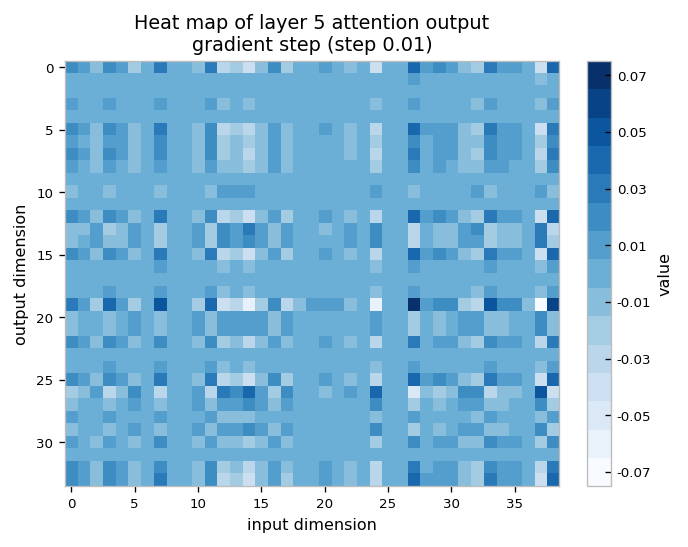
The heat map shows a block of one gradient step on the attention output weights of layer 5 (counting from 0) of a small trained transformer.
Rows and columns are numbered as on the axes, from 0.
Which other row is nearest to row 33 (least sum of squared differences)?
12
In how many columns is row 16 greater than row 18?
1
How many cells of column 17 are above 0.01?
1
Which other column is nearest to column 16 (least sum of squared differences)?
29
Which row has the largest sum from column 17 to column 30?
19
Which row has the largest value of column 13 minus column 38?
26
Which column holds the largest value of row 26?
37
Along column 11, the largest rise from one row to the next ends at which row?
15
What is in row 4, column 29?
0
